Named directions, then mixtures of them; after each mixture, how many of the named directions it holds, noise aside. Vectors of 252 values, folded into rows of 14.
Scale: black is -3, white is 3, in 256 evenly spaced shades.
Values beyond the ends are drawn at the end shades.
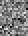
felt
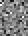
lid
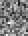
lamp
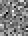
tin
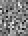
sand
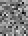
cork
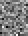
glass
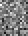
four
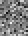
two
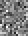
four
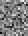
four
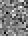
four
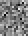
two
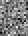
three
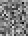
two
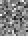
three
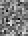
four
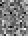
three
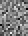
four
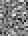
four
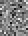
four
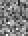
one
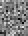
four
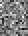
three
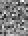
four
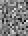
three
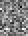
three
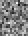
two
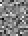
two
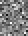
four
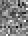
four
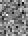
three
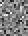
one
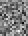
two
